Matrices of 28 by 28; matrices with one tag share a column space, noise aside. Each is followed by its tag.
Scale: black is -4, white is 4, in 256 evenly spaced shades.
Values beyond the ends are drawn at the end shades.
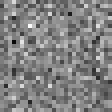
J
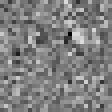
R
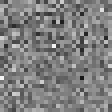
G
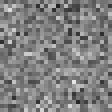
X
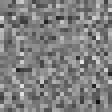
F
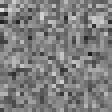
F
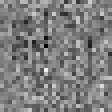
J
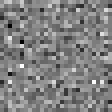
X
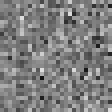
J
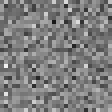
G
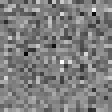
G
